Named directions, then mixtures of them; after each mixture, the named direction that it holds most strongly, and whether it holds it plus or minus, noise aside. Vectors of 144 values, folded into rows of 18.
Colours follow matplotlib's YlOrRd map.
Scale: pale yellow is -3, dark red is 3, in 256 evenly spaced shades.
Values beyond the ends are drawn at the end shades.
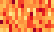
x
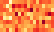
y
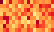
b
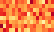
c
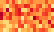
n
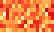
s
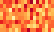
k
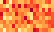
y, plus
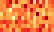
k, plus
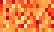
s, plus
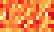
s, plus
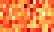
k, plus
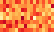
n, minus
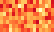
x, minus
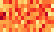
s, minus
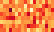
k, minus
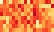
b, minus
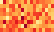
b, minus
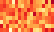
x, minus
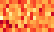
n, minus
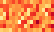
s, plus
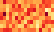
s, minus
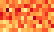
n, plus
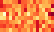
s, plus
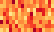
x, plus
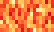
x, minus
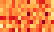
c, minus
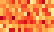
c, minus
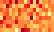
k, plus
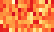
x, minus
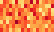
x, minus
